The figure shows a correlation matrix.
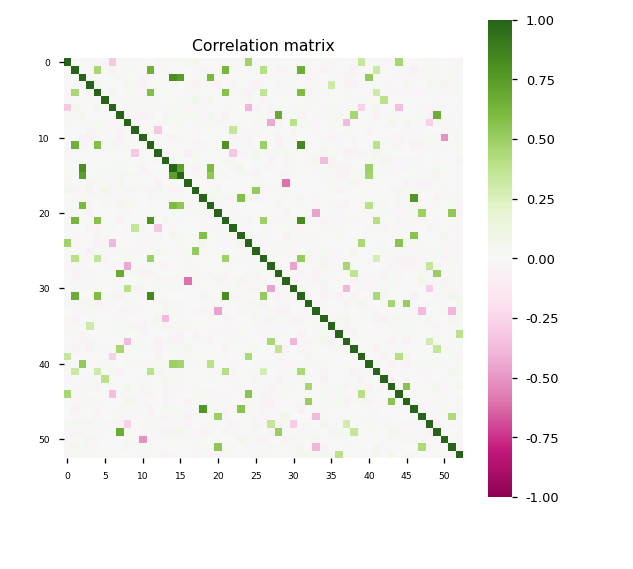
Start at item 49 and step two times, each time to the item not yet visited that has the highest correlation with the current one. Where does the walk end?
28
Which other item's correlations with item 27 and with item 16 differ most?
29
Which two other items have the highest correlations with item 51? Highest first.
20, 47
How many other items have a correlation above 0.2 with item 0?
3
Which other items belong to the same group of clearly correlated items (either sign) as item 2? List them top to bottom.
14, 15, 19, 40
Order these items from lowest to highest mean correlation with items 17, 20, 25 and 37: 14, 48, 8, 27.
8, 14, 48, 27
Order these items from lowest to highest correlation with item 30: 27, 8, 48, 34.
27, 48, 34, 8
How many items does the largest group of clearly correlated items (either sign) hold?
7
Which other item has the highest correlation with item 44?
24
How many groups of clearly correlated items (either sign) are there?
16
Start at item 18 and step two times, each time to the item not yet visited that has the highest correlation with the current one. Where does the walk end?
23
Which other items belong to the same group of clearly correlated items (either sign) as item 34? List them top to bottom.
13
